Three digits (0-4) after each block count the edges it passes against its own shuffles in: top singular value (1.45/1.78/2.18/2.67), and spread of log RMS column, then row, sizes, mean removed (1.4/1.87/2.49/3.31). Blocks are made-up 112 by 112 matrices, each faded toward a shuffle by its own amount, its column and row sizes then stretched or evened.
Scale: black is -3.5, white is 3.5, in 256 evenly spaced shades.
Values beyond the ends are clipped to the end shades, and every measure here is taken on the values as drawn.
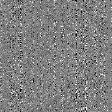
2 4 0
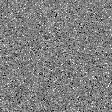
1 0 0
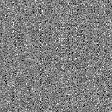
3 2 0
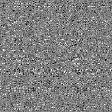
3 1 3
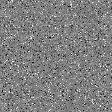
1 1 1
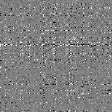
3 3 4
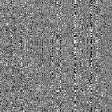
4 4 0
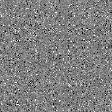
1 3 2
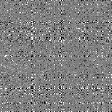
4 3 4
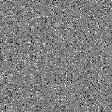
3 1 0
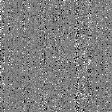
1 4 1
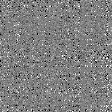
1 3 3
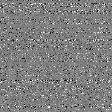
2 0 4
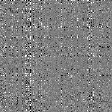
2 4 3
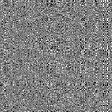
4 3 2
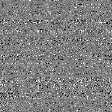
2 1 4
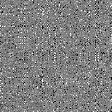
3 3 1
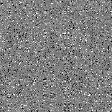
2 2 1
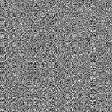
4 3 1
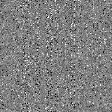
1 3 0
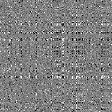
4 3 3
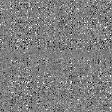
0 3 3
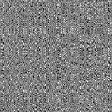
4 3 0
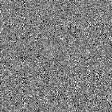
1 3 2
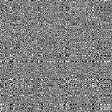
4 3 3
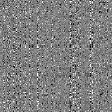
3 4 1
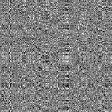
4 3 1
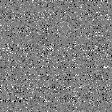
0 1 3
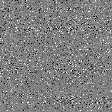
2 0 3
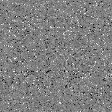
1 0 2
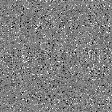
1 1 2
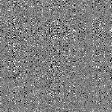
2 4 3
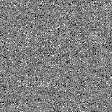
2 1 2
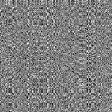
4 3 1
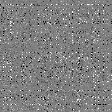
0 3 3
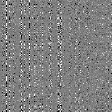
4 4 1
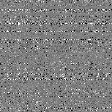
3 2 4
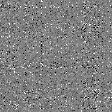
0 3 2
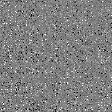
0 3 2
